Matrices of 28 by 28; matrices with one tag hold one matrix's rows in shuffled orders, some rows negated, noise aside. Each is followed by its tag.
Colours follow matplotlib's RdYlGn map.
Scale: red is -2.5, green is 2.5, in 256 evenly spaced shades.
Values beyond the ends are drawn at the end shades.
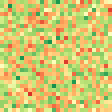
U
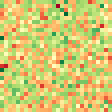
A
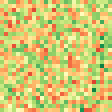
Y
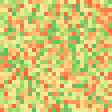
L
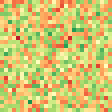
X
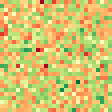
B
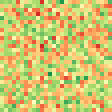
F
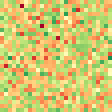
U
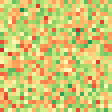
B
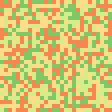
X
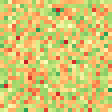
U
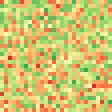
B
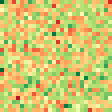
Y
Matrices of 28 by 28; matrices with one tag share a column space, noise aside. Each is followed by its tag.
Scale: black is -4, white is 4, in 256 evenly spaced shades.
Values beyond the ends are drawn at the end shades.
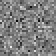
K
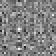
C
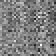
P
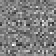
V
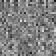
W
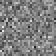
K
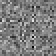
K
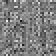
P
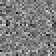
V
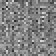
P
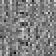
W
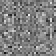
C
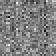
P
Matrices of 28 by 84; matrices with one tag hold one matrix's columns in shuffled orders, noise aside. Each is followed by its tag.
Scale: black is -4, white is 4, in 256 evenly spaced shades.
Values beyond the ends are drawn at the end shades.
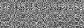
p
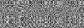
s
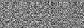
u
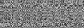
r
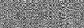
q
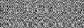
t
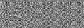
u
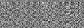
u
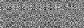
p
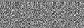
u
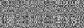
s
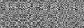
p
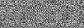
r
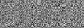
r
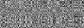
s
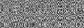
t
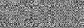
r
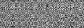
p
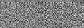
u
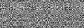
p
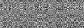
p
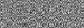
t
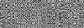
q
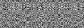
p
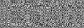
r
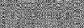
q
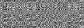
p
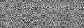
p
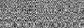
t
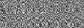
t
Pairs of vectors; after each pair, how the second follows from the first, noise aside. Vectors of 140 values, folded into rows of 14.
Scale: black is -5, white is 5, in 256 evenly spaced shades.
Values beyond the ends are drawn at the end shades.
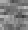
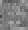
wrapped around, shrunk.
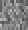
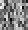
wrapped around, negated, scaled up.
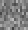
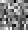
reversed, scaled up.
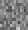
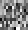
scaled up.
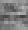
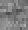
wrapped around, shrunk.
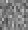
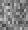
reversed.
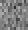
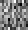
scaled up.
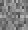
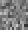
reversed.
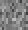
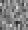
shuffled.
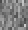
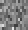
shuffled.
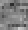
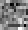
scaled up.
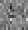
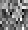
wrapped around, negated, scaled up.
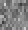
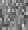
reversed.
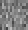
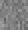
wrapped around, shrunk.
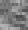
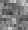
reversed.
